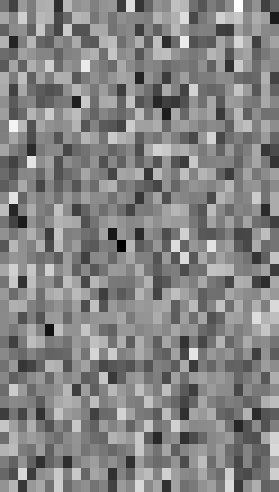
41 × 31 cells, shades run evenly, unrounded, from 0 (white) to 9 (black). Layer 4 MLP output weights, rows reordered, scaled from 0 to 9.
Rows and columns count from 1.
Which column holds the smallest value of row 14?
4
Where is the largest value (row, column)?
21, 14
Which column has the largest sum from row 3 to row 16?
7
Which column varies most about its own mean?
2
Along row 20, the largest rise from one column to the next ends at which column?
13
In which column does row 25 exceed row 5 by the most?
18
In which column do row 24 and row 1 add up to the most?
30
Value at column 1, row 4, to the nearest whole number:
3
